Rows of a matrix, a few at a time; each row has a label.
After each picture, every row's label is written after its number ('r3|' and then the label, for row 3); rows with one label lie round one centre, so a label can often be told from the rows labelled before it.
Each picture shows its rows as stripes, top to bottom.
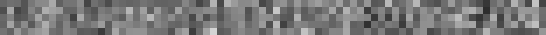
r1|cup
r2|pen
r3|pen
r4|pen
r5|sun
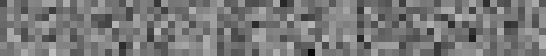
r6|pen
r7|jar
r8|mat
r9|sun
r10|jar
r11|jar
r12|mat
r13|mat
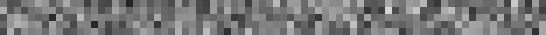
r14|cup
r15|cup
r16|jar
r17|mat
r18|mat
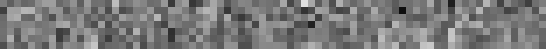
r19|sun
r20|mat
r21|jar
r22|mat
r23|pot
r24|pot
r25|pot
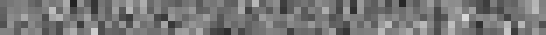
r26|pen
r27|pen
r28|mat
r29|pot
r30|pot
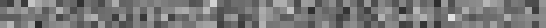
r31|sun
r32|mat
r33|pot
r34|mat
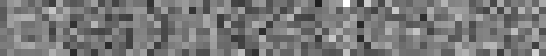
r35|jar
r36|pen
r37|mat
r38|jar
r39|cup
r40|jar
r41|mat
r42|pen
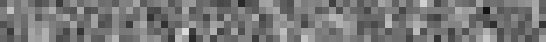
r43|pot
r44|pen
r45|cup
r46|cup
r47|sun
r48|sun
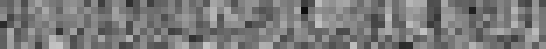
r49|cup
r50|cup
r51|cup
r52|cup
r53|pot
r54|pen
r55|mat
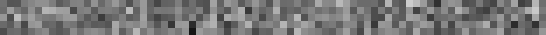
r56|cup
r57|pen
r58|cup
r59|sun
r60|sun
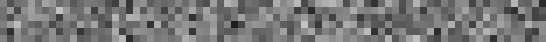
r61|cup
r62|mat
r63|sun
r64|jar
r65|sun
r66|cup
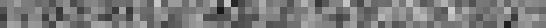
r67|jar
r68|pot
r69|pot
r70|jar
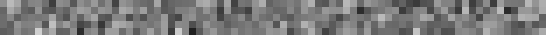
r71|jar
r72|jar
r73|pot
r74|sun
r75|sun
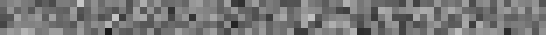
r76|jar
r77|pot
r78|sun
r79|jar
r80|mat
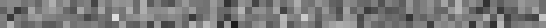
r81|pen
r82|pen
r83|sun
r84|jar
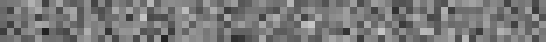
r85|mat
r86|sun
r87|cup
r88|sun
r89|pot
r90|jar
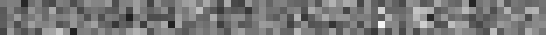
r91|jar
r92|pot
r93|cup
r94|pot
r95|pen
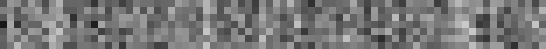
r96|mat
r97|mat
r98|pen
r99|pen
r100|mat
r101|pen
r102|mat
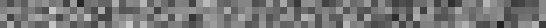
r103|sun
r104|mat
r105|sun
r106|pen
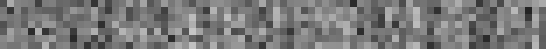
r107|pen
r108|cup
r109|cup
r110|cup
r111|jar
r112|pen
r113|cup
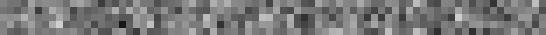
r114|cup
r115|pen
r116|mat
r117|mat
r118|cup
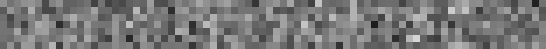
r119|mat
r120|pot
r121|cup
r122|sun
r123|sun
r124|cup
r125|pen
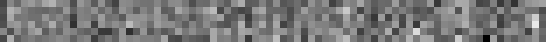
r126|pen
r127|jar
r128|pen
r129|pen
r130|cup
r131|pen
